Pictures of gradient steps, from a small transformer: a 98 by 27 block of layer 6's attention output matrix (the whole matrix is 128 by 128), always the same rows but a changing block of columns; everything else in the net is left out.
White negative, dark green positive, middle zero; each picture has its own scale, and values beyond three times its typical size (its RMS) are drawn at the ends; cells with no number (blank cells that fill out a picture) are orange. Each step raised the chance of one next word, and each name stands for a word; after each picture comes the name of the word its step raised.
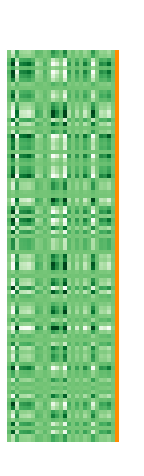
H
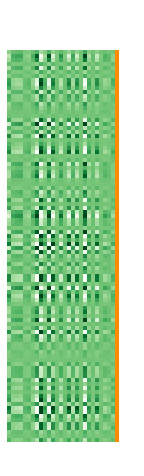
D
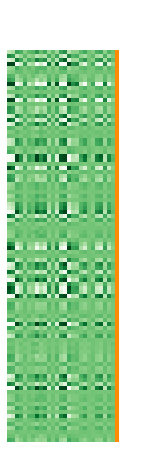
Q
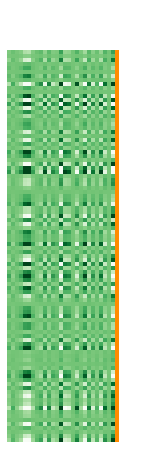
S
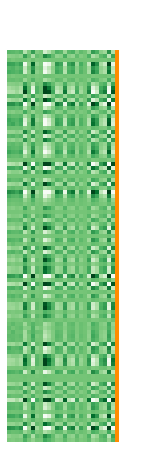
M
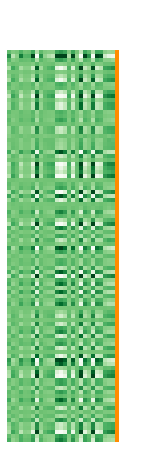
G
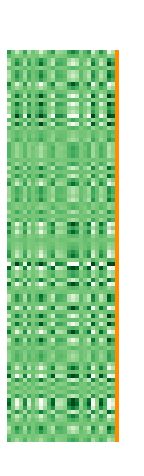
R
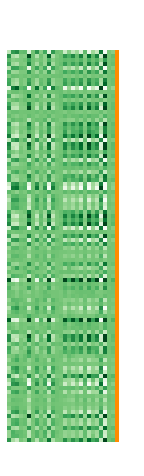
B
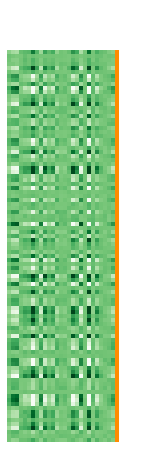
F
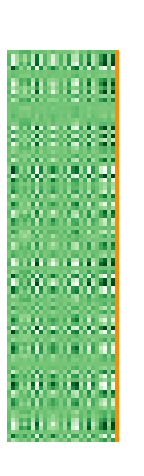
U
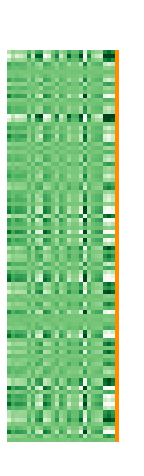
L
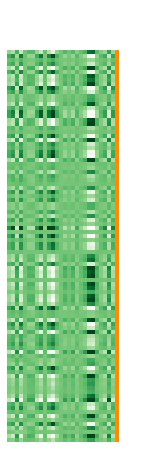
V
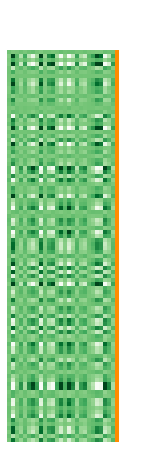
U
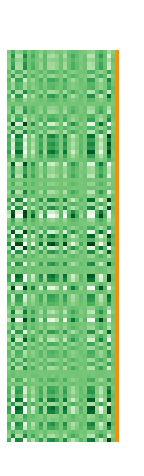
D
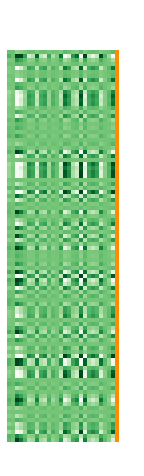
G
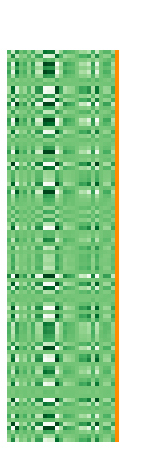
M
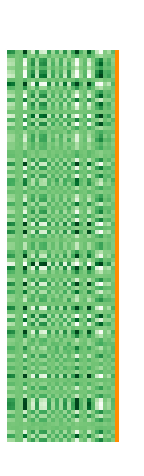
R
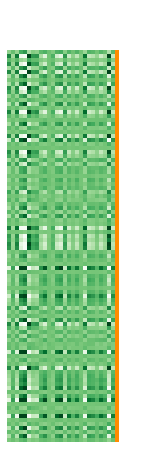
V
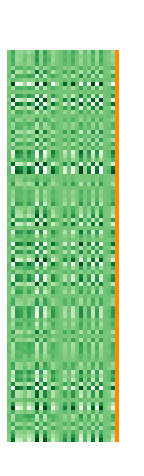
S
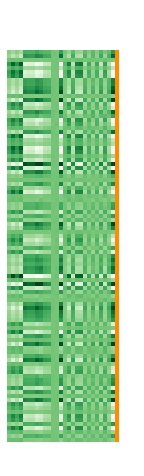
M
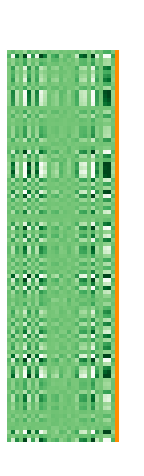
G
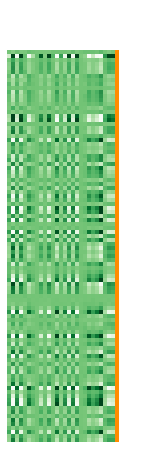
L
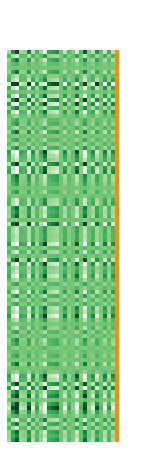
S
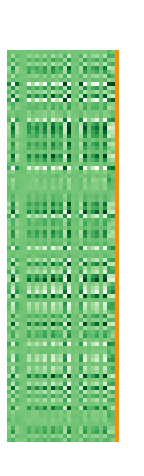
Q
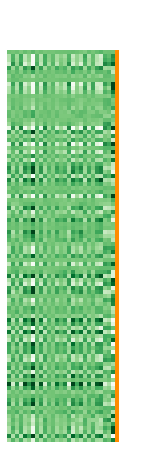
U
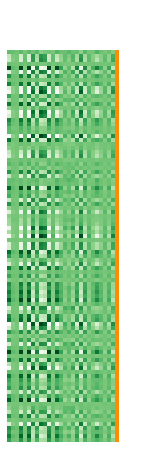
V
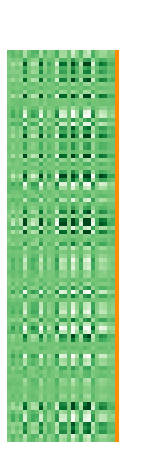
H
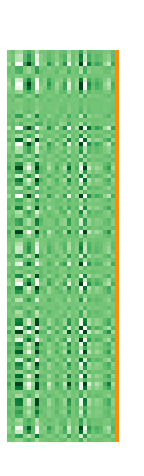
U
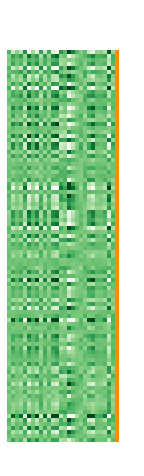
B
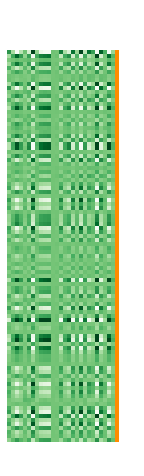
B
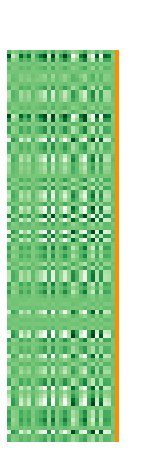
L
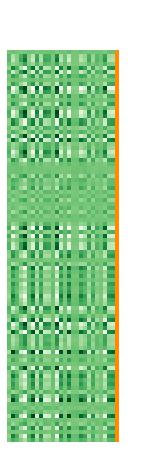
V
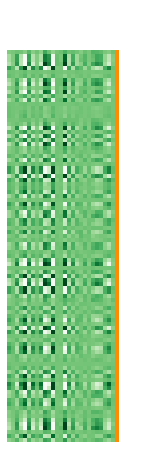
U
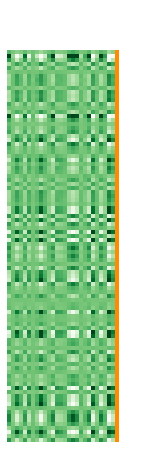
L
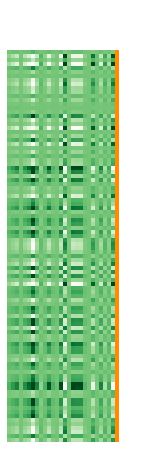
U
